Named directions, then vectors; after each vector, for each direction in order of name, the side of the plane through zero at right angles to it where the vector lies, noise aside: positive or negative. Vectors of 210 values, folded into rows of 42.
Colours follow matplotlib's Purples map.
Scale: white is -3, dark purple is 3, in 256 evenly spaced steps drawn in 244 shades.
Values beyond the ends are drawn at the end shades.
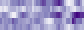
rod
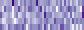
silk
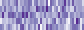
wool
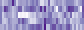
negative, positive, negative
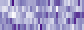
positive, positive, negative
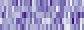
positive, positive, positive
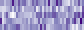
positive, positive, negative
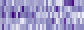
negative, negative, positive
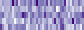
positive, positive, positive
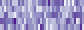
positive, negative, negative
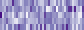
negative, positive, negative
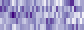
negative, negative, positive
